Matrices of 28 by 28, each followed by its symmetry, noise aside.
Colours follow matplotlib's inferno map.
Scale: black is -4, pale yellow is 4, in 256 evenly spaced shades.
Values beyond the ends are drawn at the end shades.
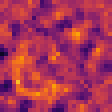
symmetric across the other diagonal.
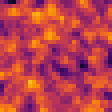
no symmetry.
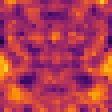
mirrored left to right.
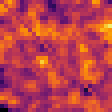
no symmetry.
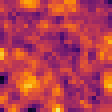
symmetric across the other diagonal.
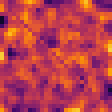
no symmetry.
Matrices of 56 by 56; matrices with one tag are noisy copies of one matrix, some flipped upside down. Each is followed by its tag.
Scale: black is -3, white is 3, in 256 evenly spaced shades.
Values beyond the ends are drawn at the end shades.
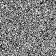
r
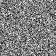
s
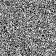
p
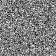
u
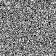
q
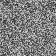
p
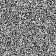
q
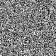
q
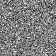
s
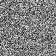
u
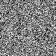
r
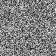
u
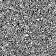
u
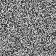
p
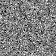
s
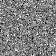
q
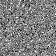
p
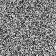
u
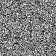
s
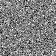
q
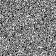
p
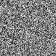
p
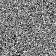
s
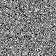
s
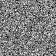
s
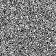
u
